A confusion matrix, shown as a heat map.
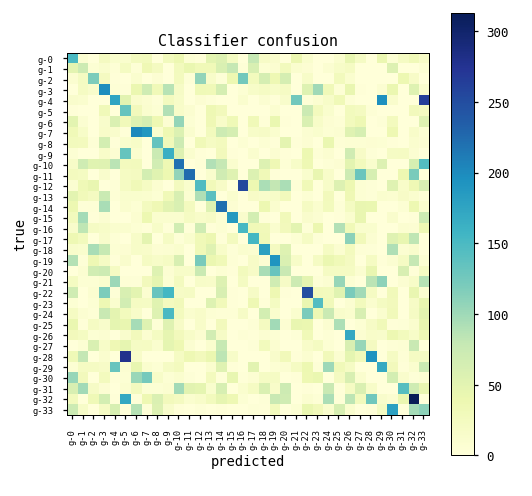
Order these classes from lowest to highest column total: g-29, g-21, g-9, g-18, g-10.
g-21, g-29, g-18, g-9, g-10
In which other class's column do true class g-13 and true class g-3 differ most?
g-23
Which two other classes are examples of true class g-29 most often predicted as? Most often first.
g-4, g-24
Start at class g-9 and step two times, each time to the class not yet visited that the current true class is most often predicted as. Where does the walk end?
g-22
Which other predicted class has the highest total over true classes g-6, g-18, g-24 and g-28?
g-5
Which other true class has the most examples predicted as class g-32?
g-11
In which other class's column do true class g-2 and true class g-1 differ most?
g-16
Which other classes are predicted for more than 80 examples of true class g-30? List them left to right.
g-0, g-6, g-7
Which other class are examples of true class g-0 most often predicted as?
g-17
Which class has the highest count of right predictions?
g-32
